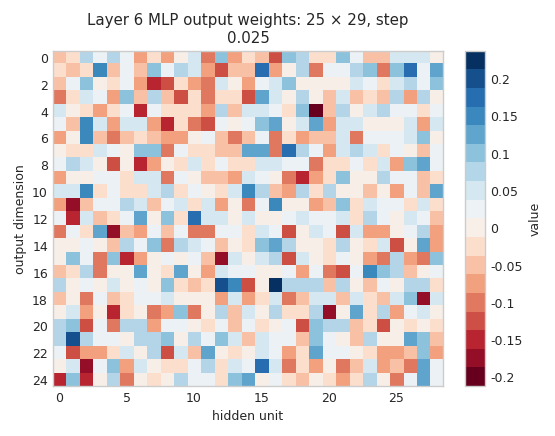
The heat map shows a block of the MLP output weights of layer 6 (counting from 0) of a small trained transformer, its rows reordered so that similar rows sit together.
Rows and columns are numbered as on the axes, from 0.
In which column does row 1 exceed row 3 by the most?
26
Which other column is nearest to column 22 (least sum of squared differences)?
9
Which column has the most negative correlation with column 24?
20
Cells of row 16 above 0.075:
4
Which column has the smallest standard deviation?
22
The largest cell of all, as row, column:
17, 16
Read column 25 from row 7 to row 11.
0.025 -0.075 0.025 -0.075 0.025
